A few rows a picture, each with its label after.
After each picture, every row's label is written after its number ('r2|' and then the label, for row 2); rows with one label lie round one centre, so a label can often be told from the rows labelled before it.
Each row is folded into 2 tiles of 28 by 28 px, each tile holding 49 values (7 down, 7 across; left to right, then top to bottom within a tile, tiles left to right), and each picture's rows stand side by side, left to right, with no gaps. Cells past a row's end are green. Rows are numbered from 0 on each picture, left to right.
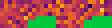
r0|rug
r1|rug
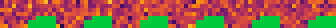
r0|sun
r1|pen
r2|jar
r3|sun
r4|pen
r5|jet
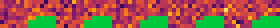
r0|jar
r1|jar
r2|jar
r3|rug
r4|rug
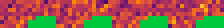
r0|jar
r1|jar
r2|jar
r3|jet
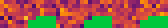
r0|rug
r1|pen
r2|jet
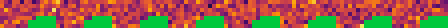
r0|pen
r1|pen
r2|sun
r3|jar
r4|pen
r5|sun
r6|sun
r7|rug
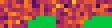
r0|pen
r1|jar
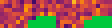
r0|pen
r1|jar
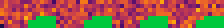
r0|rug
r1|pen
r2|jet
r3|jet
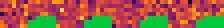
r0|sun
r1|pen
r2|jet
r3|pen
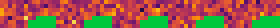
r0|rug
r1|jet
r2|rug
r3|jar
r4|pen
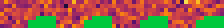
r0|jet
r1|jar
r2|pen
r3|jar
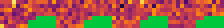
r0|sun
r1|sun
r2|jar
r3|jet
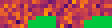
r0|rug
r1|jar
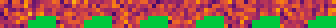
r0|pen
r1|jar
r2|jar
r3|jar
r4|pen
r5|pen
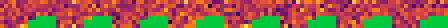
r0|sun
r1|jar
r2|pen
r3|jar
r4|sun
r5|jar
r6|jar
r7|jet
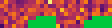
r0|jet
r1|pen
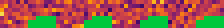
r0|rug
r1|sun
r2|jet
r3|jar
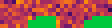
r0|jar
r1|sun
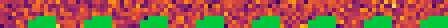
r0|jet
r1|pen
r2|pen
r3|jar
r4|rug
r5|sun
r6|jet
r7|jar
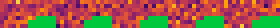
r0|jar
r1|jet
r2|jar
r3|rug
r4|jar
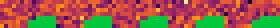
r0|pen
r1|rug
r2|rug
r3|jar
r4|sun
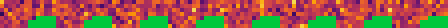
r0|pen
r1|rug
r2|pen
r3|pen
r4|sun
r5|sun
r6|pen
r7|jet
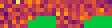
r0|jar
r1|rug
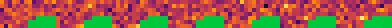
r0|pen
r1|sun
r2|sun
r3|rug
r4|jar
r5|rug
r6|rug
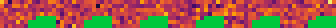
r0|pen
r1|jar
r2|jet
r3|jet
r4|rug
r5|jet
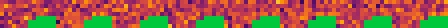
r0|rug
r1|jar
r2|sun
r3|pen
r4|pen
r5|pen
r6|jet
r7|pen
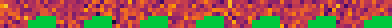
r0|rug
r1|jet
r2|jar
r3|rug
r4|rug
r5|pen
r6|jar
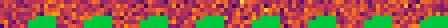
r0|jet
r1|rug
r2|rug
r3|jet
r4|jar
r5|pen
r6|pen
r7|sun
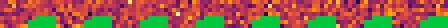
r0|sun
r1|sun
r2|jar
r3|pen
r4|jet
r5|jet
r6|pen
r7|jet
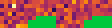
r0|sun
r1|jar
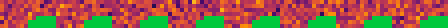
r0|jar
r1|rug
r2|jar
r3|pen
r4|sun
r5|jet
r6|pen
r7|rug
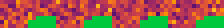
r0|jar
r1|pen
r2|pen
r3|jet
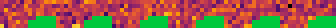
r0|pen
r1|sun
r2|jet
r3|rug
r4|sun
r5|jar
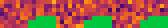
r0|pen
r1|sun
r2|jar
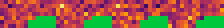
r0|jar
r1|rug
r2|rug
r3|pen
